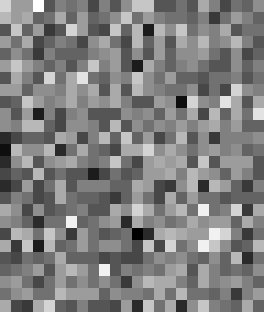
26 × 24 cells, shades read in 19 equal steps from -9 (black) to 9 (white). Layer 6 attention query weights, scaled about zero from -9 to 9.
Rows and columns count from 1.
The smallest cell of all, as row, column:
20, 13
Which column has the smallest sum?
23
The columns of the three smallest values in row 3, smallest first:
14, 5, 10
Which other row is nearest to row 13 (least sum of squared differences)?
7
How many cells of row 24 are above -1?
15
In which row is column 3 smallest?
26
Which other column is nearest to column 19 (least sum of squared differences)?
16
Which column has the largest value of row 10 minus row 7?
24
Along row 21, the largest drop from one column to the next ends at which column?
4
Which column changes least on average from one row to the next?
18
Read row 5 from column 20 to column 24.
-1 -3 1 -4 -2
